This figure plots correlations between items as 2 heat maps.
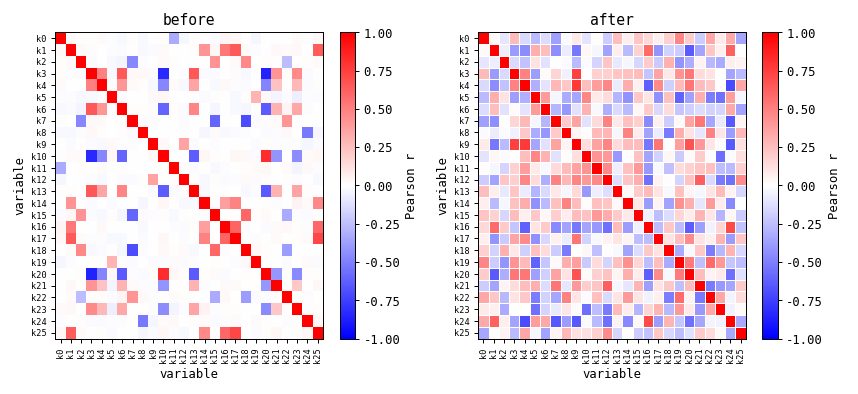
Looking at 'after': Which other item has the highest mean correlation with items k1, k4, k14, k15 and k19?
k22
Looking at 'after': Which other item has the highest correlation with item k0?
k19
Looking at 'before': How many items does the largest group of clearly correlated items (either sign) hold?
8
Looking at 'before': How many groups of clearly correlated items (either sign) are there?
7
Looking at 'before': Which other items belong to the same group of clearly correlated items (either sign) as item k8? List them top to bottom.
k24
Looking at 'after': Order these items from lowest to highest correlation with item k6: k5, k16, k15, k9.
k9, k15, k16, k5
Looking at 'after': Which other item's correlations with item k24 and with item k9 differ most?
k4
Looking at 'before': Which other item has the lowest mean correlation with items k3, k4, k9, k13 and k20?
k10
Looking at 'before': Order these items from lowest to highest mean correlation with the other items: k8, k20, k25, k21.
k20, k8, k21, k25
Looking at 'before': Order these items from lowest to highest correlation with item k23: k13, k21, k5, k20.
k20, k5, k21, k13
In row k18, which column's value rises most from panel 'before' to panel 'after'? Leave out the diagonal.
k7
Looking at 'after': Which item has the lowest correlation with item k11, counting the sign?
k16
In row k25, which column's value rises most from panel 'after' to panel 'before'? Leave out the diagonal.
k16
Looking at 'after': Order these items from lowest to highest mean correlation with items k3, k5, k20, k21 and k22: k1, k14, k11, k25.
k1, k25, k14, k11
